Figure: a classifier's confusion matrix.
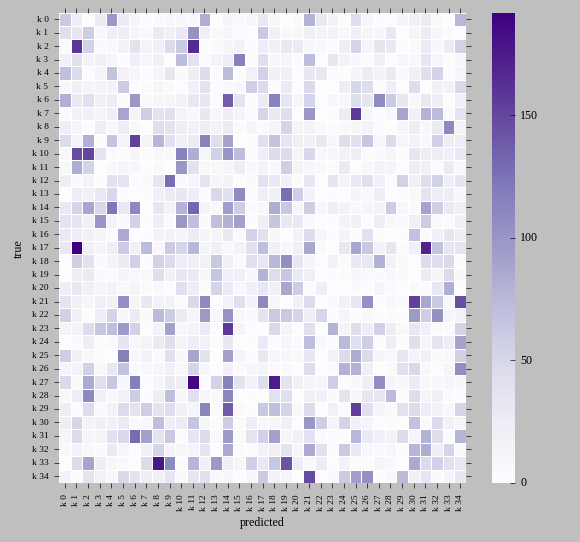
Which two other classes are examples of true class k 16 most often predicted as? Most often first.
k 5, k 30
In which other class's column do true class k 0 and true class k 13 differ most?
k 19
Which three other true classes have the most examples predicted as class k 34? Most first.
k 21, k 26, k 24
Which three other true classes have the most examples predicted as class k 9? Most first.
k 12, k 33, k 23
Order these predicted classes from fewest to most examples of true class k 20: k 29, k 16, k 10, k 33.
k 29, k 16, k 10, k 33
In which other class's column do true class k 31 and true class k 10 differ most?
k 2
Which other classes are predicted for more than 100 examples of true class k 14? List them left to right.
k 4, k 6, k 11
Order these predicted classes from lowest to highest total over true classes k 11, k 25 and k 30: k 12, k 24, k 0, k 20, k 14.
k 20, k 12, k 0, k 24, k 14
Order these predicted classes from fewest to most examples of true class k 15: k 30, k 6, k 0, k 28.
k 28, k 30, k 0, k 6
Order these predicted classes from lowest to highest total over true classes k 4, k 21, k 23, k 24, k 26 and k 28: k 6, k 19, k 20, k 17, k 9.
k 20, k 19, k 6, k 17, k 9
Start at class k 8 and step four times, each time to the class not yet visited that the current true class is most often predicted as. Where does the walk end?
k 1
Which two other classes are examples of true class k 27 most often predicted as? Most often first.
k 11, k 18
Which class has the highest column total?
k 14
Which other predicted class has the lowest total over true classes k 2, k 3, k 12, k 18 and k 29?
k 22
